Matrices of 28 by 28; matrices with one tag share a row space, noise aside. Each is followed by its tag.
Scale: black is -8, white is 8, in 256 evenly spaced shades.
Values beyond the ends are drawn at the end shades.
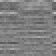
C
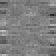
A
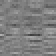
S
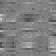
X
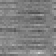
C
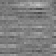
C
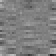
X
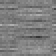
C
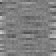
X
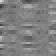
X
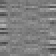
A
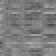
S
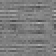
C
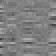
X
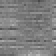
C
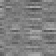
S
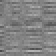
S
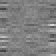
A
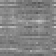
C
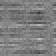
C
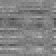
C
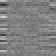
A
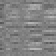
S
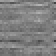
C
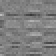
S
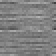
C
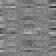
X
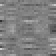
X
